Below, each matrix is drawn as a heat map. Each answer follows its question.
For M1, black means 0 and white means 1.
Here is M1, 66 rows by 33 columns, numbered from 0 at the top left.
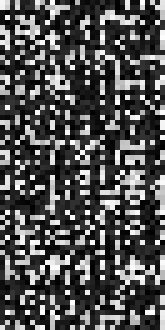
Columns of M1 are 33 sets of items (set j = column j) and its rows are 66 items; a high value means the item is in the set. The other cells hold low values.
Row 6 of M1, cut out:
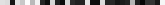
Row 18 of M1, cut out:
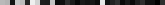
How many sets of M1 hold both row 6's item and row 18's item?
8
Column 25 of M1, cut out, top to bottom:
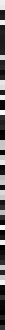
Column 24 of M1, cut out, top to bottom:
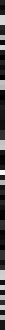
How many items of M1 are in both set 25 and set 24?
7
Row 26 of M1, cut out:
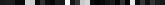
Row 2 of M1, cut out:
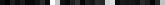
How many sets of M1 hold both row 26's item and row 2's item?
0
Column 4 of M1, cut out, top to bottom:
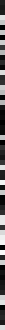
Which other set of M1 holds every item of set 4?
20
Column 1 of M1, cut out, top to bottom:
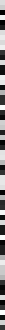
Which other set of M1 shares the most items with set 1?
10
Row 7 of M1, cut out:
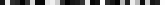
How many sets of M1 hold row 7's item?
12
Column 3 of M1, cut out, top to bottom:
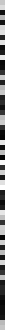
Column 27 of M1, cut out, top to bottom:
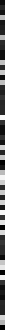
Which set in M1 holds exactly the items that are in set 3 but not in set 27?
0
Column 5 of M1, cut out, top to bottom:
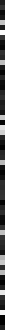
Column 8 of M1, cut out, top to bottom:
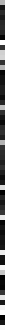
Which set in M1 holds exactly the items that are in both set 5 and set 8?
2
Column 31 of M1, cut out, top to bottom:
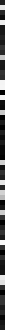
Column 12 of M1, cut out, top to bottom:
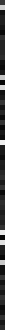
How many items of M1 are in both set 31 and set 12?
3
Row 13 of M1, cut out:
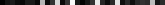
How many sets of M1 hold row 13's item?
6
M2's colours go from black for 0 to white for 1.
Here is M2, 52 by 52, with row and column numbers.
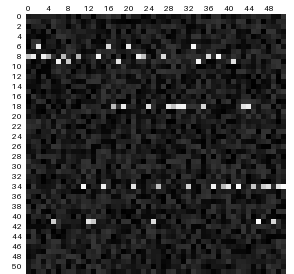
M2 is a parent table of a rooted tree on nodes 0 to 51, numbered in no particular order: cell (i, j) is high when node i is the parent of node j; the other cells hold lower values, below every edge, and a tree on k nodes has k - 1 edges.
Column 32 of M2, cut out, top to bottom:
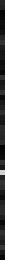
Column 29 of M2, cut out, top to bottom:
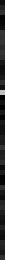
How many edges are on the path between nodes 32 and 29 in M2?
4
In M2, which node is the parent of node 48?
34
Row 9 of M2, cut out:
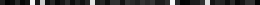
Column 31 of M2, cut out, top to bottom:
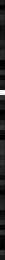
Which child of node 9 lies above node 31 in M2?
18
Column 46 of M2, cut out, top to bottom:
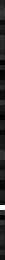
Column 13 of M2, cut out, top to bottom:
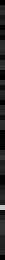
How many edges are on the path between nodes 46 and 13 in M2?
2
